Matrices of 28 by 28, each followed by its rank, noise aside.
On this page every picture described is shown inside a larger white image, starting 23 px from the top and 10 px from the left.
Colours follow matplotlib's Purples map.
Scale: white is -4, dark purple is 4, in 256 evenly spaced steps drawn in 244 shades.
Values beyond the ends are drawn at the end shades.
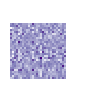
four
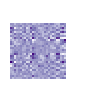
two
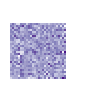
four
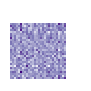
five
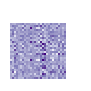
four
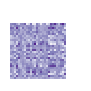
two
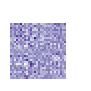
five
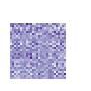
four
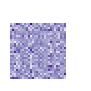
four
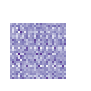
three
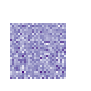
five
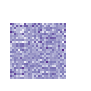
three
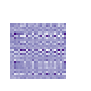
two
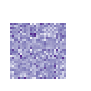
five
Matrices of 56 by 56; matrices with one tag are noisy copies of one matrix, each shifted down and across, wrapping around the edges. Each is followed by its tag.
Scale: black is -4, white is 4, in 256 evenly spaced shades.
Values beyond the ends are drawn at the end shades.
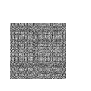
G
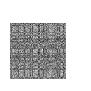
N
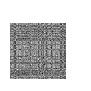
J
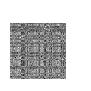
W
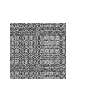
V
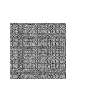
G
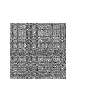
J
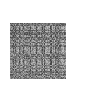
N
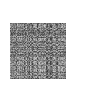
J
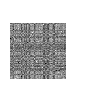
J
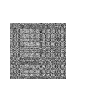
V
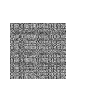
G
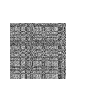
W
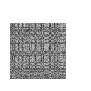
N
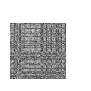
V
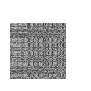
V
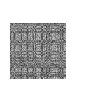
N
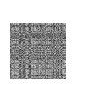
J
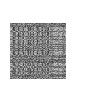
V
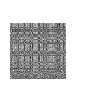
N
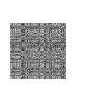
W
